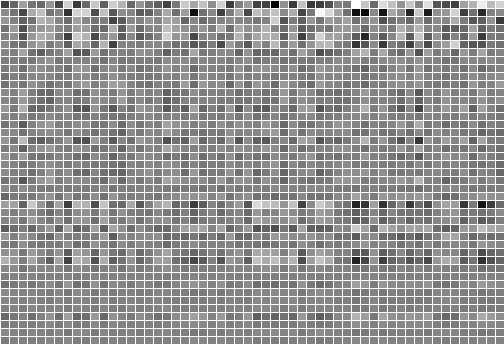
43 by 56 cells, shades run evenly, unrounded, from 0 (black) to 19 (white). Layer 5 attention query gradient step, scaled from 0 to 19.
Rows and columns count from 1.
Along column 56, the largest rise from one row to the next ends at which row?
4
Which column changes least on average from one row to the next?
24
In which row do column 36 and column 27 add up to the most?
2
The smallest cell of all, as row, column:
1, 31
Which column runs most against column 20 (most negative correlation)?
32
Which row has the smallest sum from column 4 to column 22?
18
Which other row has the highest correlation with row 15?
22
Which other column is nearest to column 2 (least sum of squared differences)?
15
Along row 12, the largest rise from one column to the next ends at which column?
48
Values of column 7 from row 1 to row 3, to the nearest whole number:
5 10 10
